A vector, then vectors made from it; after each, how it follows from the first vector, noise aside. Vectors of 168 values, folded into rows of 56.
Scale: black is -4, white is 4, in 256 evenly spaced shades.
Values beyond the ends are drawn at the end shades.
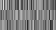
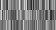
wrapped around, negated.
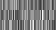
wrapped around, negated.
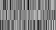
reversed.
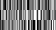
reversed, scaled up.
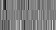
reversed, partly zeroed.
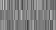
shrunk.
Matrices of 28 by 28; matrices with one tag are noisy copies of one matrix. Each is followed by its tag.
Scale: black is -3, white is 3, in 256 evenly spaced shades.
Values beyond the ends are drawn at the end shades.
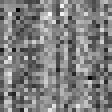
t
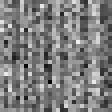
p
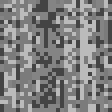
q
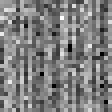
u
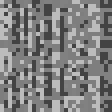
p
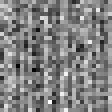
u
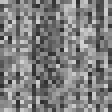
q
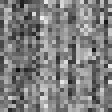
t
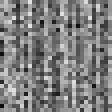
u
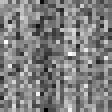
q
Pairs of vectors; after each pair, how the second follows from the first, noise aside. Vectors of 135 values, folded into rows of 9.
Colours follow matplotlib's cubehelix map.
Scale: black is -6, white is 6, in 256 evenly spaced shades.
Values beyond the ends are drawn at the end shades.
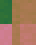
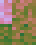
negated.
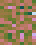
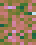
sign-scrambled.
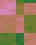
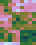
reversed, negated, scaled up.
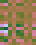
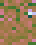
reversed, partly zeroed.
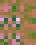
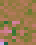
wrapped around, partly zeroed.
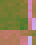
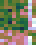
scaled up.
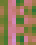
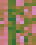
negated.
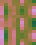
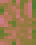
reversed, negated, shrunk.
